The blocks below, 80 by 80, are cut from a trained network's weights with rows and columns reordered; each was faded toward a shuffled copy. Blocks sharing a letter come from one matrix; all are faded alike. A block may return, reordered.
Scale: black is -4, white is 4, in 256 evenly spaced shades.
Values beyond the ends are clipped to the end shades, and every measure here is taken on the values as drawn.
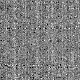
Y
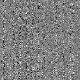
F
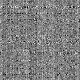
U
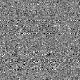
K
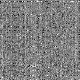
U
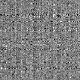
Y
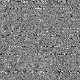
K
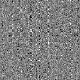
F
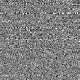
K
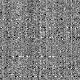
U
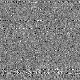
K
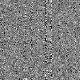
F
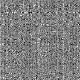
U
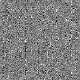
F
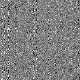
F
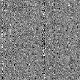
F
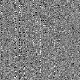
F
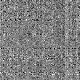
U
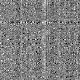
Y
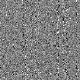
F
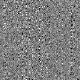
F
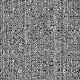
U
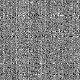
U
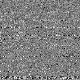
K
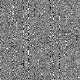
F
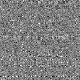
K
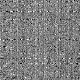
U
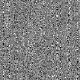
F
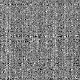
Y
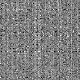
Y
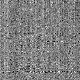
Y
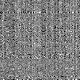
Y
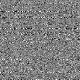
K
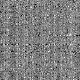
Y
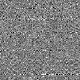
K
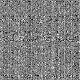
Y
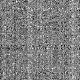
U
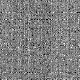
Y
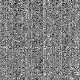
U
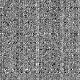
Y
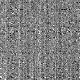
U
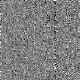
F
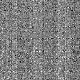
U
